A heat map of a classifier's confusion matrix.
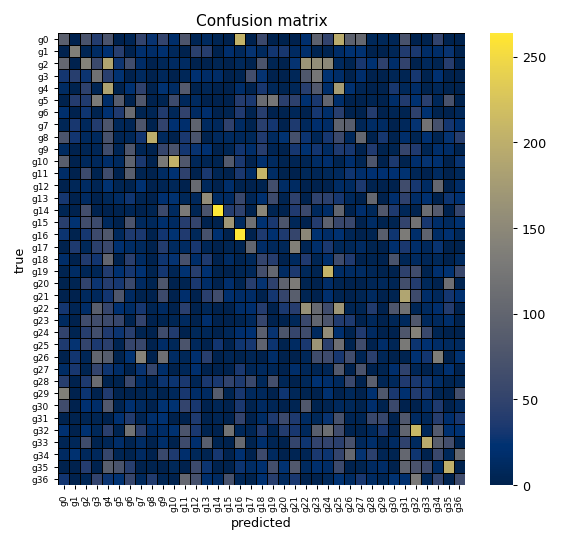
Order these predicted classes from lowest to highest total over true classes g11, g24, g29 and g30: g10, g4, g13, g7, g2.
g7, g13, g10, g2, g4
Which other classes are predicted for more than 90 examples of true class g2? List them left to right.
g0, g4, g22, g23, g24
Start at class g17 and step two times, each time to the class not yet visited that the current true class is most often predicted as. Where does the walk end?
g31
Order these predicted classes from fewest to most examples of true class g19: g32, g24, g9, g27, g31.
g27, g9, g31, g32, g24
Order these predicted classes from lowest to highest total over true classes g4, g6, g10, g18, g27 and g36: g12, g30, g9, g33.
g33, g12, g30, g9
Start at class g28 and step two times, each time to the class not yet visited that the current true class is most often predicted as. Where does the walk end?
g23
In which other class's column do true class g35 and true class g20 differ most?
g9
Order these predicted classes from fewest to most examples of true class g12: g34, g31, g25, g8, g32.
g8, g25, g32, g31, g34
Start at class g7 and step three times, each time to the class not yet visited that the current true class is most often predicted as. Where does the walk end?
g22
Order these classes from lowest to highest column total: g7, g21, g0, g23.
g7, g0, g21, g23
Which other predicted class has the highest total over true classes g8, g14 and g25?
g18
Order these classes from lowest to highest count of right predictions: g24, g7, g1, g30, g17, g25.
g30, g7, g17, g25, g1, g24
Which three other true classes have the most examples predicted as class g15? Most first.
g32, g10, g36
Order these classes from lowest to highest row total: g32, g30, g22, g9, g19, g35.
g30, g9, g19, g35, g22, g32
